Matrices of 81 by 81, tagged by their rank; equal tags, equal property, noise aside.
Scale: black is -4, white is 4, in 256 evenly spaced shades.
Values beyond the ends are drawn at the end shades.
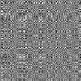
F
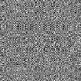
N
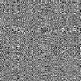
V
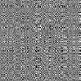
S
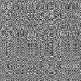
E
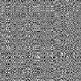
S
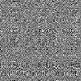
V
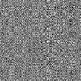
N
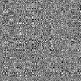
E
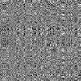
E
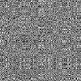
E
